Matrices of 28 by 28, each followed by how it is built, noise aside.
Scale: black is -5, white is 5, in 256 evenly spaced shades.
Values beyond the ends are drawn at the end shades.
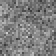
smooth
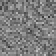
Toeplitz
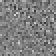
upper triangular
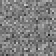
repeating rows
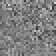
upper triangular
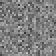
repeating rows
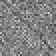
Toeplitz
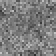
smooth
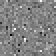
sparse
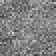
smooth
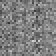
repeating rows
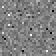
sparse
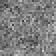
smooth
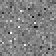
sparse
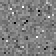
sparse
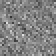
Toeplitz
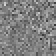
upper triangular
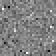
sparse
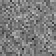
Toeplitz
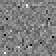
sparse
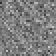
Toeplitz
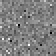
sparse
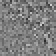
upper triangular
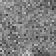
smooth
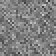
Toeplitz
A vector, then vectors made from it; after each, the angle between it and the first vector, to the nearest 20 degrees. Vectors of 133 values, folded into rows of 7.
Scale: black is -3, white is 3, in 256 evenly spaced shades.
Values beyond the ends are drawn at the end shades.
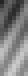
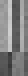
100 degrees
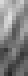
160 degrees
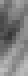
80 degrees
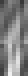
60 degrees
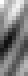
140 degrees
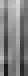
120 degrees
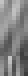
140 degrees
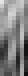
140 degrees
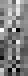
120 degrees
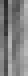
60 degrees
